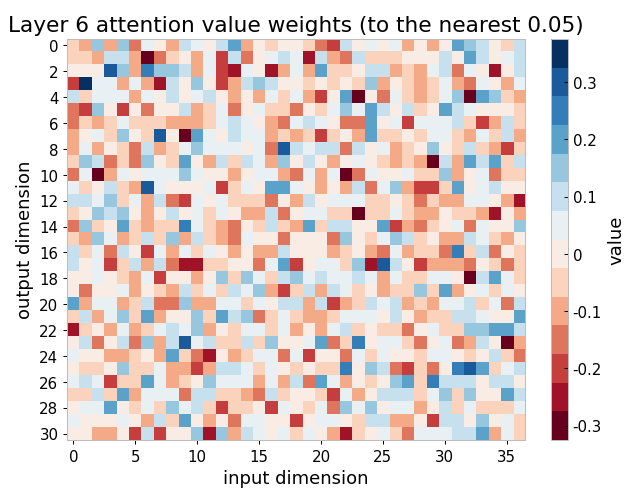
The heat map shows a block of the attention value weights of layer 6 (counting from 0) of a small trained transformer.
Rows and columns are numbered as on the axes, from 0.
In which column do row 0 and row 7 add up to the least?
20
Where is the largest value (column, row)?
1, 3
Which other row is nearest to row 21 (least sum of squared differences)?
0
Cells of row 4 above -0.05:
22
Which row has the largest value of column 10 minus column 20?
7
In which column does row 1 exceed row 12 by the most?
36
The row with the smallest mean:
17
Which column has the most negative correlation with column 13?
8
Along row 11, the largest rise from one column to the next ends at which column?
6
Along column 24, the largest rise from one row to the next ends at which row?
18
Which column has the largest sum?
33
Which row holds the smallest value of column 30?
16
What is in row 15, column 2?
0.15
